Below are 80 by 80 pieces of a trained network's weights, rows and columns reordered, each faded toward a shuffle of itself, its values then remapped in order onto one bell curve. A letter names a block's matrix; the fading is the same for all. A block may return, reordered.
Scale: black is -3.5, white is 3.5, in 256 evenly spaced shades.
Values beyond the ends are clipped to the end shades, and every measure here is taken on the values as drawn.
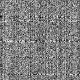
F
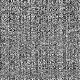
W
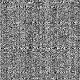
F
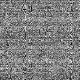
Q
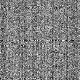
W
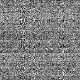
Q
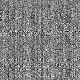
W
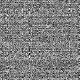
Q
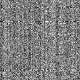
W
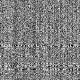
W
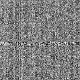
F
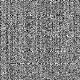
W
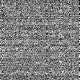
Q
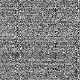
Q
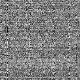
Q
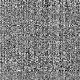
F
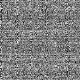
Q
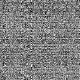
Q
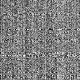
F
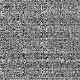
Q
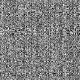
F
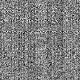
W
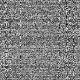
Q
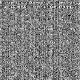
W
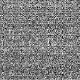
Q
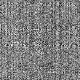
W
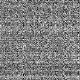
Q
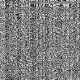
W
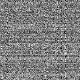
Q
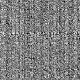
W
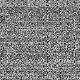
Q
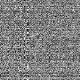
Q
